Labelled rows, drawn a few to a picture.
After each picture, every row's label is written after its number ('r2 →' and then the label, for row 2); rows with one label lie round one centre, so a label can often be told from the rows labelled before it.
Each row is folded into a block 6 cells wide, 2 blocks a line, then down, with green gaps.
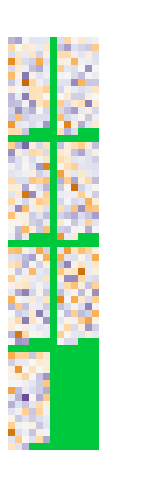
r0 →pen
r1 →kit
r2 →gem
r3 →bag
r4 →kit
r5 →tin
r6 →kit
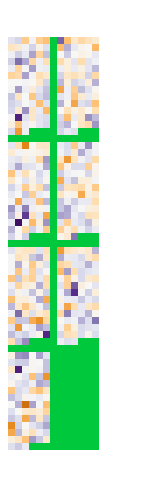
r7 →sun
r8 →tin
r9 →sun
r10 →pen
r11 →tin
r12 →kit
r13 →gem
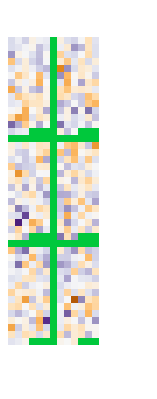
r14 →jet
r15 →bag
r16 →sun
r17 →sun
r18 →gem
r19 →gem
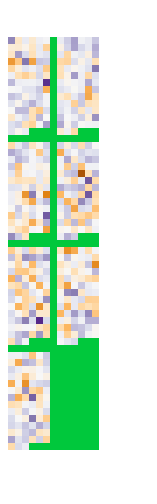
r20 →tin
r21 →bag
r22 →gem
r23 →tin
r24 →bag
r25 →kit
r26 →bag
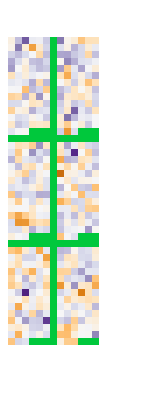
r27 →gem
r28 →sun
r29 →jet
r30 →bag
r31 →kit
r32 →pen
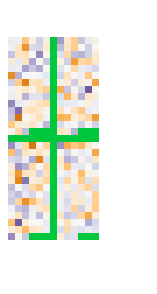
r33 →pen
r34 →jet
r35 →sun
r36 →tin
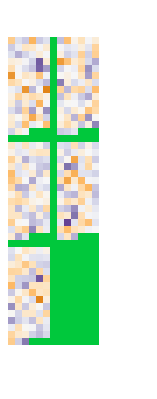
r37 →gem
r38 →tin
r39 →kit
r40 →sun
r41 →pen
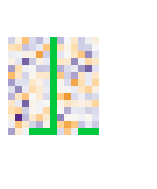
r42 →sun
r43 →pen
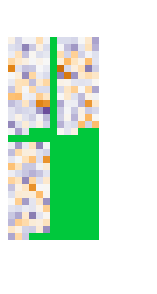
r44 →bag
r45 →bag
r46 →pen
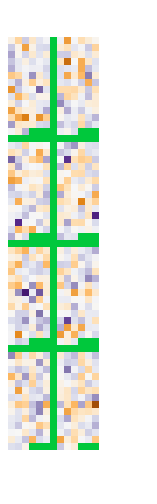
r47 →jet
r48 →tin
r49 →sun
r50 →gem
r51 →kit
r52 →pen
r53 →tin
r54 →gem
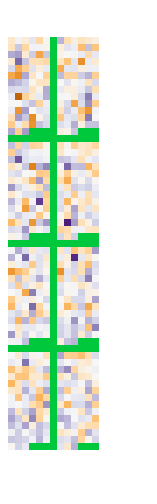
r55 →sun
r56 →tin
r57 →tin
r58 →sun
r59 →bag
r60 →bag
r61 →bag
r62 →tin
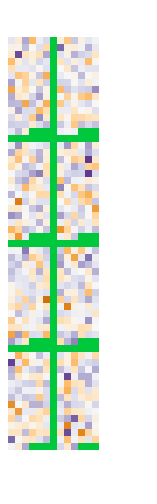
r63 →tin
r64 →jet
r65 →pen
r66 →pen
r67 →gem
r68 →jet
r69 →jet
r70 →sun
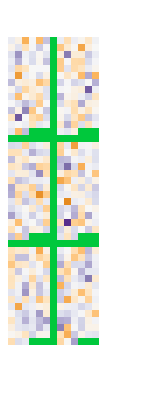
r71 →sun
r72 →tin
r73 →pen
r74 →sun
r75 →kit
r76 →pen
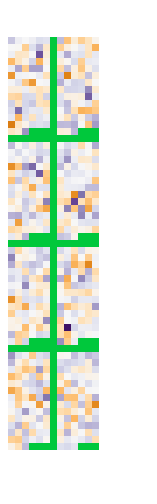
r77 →pen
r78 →tin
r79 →pen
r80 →gem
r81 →jet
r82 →sun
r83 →pen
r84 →gem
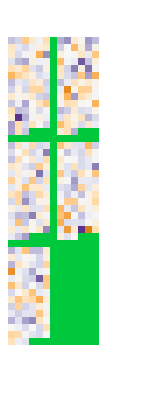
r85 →sun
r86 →pen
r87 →pen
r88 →kit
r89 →pen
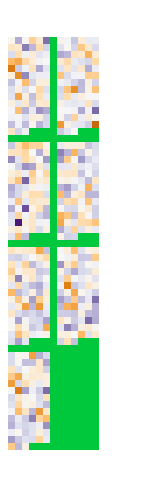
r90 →bag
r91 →gem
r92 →sun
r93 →jet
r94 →kit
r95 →sun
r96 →bag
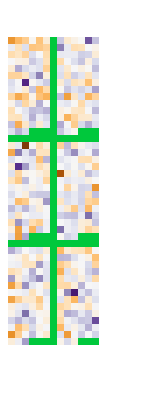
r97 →kit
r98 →jet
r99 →sun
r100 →bag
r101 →pen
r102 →kit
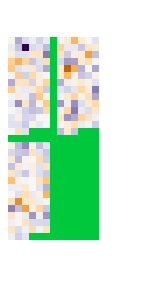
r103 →bag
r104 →sun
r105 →gem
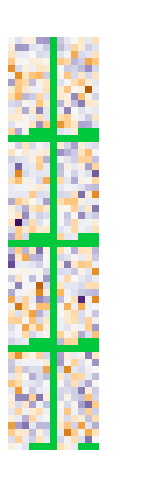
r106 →bag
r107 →pen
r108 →sun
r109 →gem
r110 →jet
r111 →gem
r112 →kit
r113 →jet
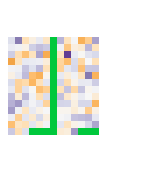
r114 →pen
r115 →tin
